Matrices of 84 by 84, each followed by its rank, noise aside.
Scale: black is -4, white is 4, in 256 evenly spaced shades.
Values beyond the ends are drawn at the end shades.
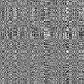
four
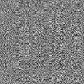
eight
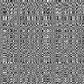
four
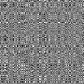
four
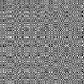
three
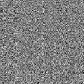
twelve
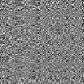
six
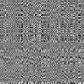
four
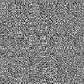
twelve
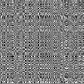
four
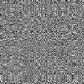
eight
